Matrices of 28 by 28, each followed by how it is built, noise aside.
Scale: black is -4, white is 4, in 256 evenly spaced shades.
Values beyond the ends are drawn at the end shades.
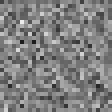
repeating columns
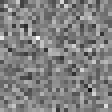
diagonal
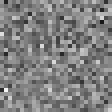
noise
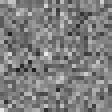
noise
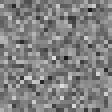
noise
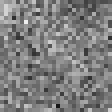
smooth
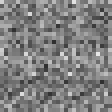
repeating columns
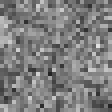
smooth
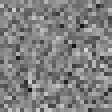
noise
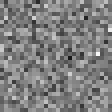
noise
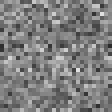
repeating columns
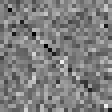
diagonal
